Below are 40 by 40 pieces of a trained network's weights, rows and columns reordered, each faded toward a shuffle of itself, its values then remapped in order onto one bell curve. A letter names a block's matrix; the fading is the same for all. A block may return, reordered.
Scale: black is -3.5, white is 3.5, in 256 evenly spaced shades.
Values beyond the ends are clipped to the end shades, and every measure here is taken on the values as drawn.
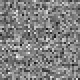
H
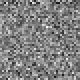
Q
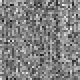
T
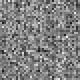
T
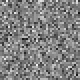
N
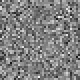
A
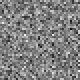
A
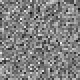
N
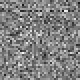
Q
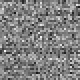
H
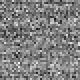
H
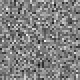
N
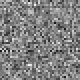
Q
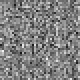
T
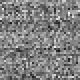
H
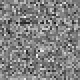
Q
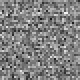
H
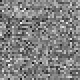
H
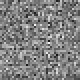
H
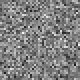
A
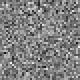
N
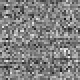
H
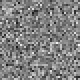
A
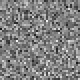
A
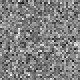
Q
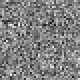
Q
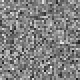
A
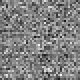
H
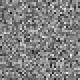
Q
